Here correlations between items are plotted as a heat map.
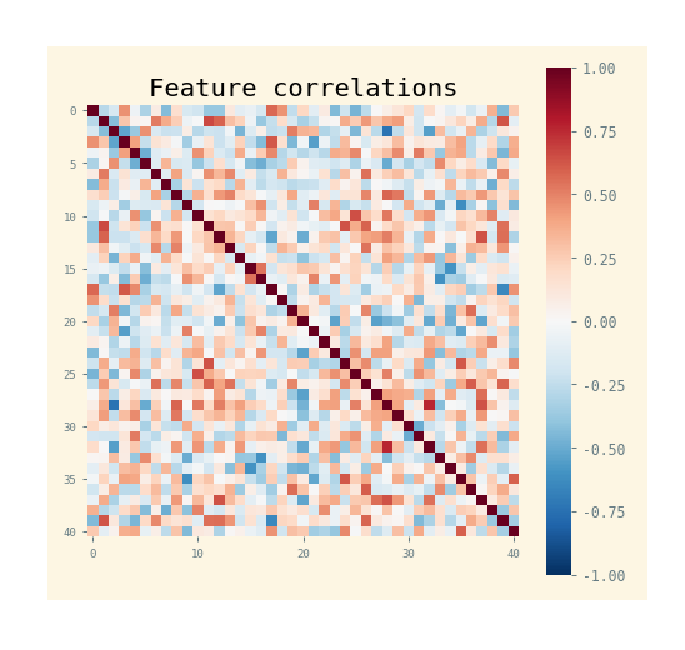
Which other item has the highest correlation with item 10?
25
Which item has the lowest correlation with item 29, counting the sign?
20
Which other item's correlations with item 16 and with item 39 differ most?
1
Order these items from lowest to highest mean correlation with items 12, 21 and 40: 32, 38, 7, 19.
7, 38, 32, 19
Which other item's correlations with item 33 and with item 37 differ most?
28
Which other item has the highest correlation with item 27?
37
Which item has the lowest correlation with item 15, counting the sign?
34
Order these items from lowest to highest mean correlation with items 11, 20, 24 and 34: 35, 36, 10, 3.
10, 36, 3, 35
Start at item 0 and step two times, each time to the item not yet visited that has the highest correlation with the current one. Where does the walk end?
3
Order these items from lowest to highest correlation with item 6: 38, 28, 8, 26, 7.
7, 38, 28, 8, 26
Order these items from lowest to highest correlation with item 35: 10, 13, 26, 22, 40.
22, 13, 10, 26, 40
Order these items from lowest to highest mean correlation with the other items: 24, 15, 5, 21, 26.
5, 21, 15, 24, 26
